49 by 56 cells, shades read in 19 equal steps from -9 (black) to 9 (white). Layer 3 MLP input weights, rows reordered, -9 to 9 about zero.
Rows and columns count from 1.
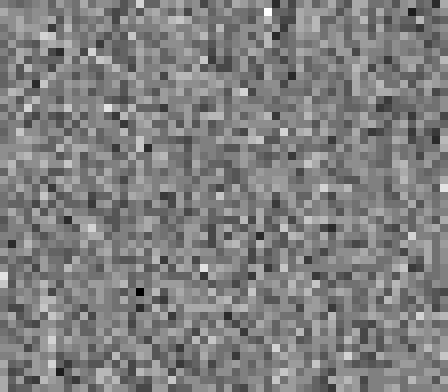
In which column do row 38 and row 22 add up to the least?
21
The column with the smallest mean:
55
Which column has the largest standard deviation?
7
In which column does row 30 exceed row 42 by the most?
31
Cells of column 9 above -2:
36
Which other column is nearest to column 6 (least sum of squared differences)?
40
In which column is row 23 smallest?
16
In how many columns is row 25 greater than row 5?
23
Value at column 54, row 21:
2
